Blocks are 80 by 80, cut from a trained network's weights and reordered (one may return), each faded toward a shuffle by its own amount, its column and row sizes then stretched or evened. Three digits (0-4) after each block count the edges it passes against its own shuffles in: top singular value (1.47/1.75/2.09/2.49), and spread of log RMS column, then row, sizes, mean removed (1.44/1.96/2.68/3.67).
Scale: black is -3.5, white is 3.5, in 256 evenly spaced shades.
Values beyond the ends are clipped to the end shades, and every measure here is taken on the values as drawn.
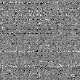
1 2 3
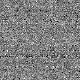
0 2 2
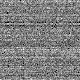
3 1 1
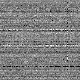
4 1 3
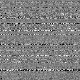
1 0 4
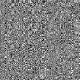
3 3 1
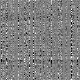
1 4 0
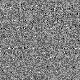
0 0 2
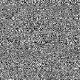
0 1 3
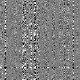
3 4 1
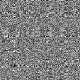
3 2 2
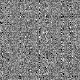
0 3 0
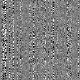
1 4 1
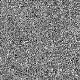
1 1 1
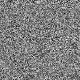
0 0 2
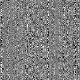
0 4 1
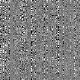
1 4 2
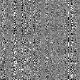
0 4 2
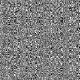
3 3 1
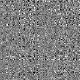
0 3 3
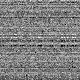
4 0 2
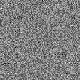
2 0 1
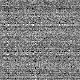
3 2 1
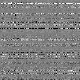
3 1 4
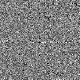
0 1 2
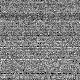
3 1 2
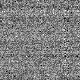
1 2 0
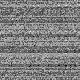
4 0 0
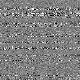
2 1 4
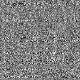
1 1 3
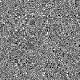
2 1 1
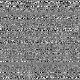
1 0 4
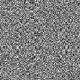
3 1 0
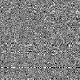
3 2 2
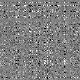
1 3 3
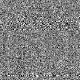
1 1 3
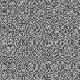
4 1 0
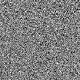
1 0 1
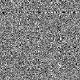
2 2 1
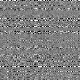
4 1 4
